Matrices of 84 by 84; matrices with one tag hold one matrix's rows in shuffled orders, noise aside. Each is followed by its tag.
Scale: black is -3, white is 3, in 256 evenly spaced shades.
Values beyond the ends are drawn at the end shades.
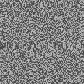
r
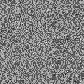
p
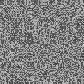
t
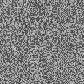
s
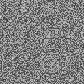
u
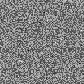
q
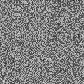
p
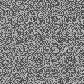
q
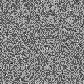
u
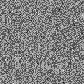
p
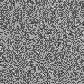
r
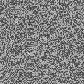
t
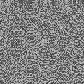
t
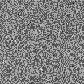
s
